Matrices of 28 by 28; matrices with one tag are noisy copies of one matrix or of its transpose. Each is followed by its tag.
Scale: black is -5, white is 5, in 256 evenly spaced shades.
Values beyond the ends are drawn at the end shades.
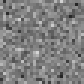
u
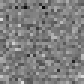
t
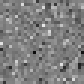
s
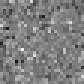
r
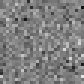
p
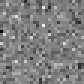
s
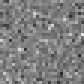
u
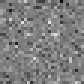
r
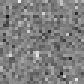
t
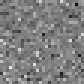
u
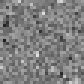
t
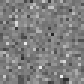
s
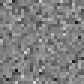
u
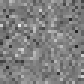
r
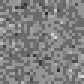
t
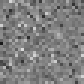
r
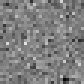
s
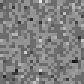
u
